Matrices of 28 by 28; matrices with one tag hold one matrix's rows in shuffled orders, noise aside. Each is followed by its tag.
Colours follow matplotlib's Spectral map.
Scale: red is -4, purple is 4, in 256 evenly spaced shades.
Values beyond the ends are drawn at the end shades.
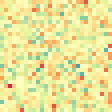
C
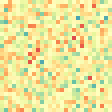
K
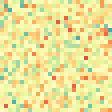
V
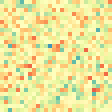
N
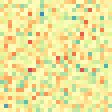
K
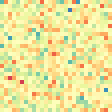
C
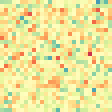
N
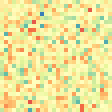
K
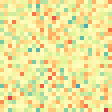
C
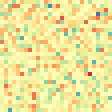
N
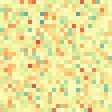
K
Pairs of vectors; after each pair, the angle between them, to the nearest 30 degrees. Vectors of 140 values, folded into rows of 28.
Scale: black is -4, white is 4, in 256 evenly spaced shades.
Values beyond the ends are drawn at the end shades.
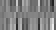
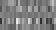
120 degrees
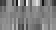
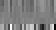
90 degrees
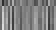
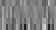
60 degrees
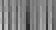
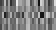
120 degrees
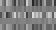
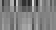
90 degrees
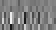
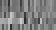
60 degrees
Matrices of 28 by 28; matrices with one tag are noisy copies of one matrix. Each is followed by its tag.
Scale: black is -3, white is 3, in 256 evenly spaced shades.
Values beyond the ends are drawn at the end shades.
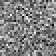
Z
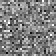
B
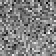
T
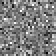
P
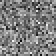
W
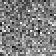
T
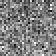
T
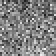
T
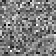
B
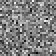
B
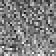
T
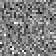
W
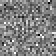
W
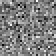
W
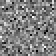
Z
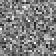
Z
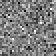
Z
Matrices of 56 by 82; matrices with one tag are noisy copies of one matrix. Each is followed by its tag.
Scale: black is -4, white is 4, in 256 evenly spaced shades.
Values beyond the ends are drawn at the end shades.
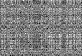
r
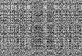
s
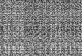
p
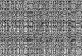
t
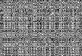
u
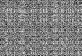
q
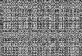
u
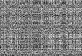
r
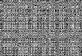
u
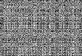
u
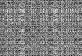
q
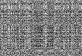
s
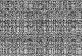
t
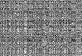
t
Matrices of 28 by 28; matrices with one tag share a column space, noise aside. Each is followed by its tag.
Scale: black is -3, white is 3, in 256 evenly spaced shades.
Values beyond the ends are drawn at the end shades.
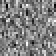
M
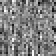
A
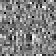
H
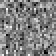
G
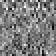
G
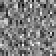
M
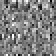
H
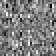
M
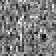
H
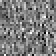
H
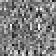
G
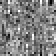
A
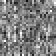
A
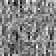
A
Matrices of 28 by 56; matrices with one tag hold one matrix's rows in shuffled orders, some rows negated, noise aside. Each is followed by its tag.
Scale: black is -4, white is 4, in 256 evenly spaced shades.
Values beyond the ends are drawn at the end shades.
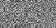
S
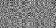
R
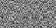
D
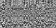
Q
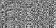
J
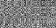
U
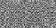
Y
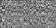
Q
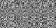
D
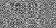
S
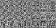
U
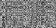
Q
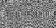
J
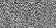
S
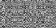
Q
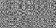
R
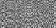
J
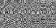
U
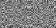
J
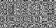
D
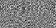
R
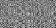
R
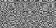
D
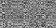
Q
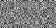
D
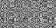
D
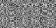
D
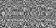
Q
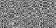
D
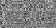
Q
